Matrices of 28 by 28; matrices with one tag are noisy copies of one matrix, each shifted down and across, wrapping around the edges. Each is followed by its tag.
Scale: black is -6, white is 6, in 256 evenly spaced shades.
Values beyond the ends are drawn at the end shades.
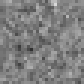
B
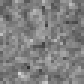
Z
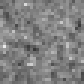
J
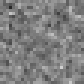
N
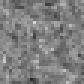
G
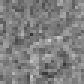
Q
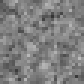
Z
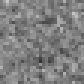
B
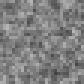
B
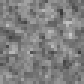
J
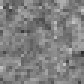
Z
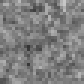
B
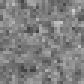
B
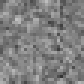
N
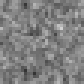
B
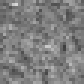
J
